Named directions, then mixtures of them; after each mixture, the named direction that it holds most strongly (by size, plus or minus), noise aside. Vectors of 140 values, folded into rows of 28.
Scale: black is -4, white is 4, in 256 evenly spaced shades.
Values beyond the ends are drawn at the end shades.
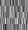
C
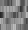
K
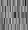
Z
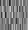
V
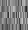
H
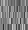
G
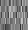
H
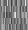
Z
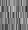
H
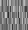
H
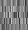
Z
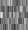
K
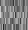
C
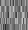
C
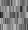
K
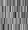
Z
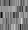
K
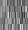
H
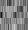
K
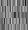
Z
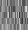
H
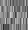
C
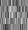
C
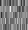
C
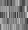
K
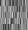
C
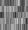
K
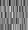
V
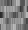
K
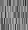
Z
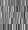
G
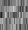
K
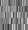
G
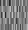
V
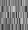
H
